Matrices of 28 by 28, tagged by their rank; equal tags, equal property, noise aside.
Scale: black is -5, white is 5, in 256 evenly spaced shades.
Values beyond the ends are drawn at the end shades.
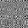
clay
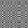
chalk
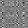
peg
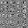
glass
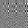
chalk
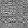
clay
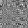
glass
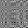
peg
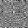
glass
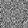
glass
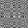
chalk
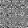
glass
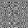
clay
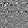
glass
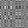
chalk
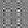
chalk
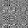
clay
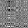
peg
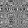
clay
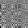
peg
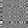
chalk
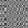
peg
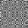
clay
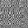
clay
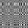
chalk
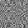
glass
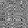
clay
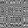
clay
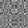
peg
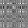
chalk
